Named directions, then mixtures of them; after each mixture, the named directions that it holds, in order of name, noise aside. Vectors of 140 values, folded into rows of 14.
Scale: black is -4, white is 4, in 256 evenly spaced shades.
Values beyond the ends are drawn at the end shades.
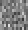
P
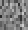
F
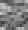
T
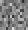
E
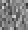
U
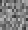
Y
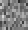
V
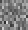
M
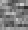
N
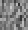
F, U.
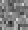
M, N.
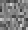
E, F, Y.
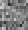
N, T, V.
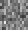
M, V.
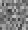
Y.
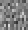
P, V.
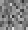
E.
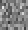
E, P, U.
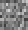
F, T, Y.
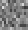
M, N, U.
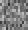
V.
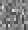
P, U, V.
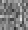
F, U.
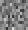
E.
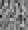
F.
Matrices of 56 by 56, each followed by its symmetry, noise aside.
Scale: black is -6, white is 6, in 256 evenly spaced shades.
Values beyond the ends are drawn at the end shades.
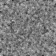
same after a half turn.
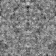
mirrored left to right.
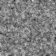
no symmetry.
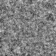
antisymmetric.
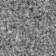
antisymmetric.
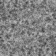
same after a half turn.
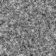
no symmetry.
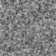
no symmetry.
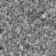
no symmetry.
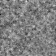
antisymmetric.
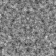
mirrored left to right.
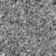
antisymmetric.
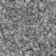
no symmetry.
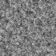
no symmetry.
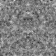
mirrored left to right.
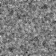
same after a half turn.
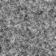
antisymmetric.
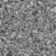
antisymmetric.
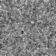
antisymmetric.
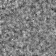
no symmetry.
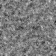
same after a half turn.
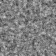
antisymmetric.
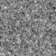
no symmetry.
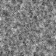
same after a half turn.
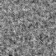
no symmetry.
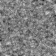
same after a half turn.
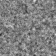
antisymmetric.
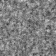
no symmetry.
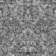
mirrored left to right.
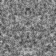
mirrored left to right.
